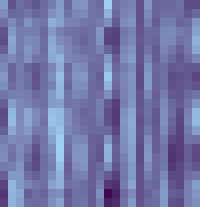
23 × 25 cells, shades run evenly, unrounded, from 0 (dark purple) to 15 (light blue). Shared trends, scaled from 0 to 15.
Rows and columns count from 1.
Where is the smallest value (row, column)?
22, 14
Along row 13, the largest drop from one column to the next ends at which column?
18
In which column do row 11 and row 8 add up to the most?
8
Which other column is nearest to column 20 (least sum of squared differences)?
12
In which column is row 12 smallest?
15
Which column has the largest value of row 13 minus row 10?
25
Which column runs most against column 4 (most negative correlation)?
20
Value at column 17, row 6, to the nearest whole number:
10
